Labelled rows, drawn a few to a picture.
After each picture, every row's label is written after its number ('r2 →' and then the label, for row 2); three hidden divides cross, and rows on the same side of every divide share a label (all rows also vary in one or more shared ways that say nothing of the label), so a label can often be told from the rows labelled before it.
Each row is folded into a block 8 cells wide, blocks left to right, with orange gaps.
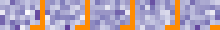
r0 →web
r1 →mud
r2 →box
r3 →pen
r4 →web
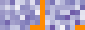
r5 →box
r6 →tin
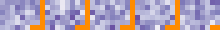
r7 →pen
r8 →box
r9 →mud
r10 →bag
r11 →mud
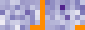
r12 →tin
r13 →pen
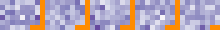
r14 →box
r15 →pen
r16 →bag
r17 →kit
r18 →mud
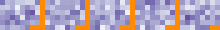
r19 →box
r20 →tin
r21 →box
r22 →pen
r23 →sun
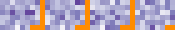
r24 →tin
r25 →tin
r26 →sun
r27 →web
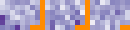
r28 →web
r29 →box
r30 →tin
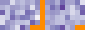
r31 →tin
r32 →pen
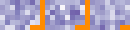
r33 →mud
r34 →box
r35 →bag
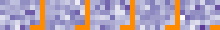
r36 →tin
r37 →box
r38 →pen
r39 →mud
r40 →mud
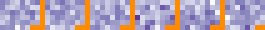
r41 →tin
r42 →mud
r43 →box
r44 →bag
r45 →box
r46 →mud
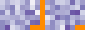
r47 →box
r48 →tin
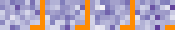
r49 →pen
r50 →mud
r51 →mud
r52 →mud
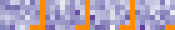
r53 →kit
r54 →box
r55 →bag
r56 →box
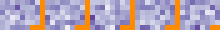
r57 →pen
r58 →bag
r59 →bag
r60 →kit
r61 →web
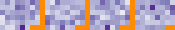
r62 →mud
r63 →web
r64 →web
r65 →pen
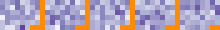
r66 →mud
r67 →sun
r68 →tin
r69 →sun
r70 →pen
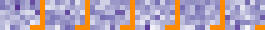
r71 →pen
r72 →sun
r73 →tin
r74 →kit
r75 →mud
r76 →bag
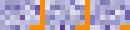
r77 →pen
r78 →web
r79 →web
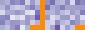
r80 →web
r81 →kit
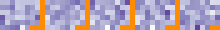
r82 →bag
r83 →mud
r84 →tin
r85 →tin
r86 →web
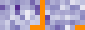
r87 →pen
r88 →bag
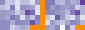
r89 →box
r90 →tin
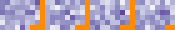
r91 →tin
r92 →sun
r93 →box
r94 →box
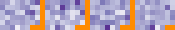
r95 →tin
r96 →pen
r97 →web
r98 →web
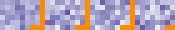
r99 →mud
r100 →sun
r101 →mud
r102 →bag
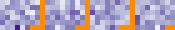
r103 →web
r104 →box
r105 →mud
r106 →bag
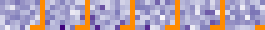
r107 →mud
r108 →web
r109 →bag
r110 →kit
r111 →box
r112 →box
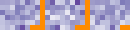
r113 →mud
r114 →kit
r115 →mud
